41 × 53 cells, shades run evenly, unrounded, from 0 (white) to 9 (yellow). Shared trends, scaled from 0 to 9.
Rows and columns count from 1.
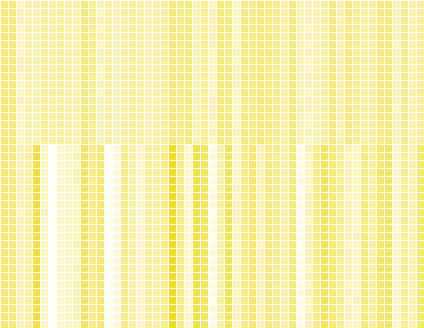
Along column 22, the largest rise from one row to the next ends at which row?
19
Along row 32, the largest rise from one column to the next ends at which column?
25
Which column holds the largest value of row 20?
22
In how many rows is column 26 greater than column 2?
23
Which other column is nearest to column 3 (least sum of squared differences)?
39
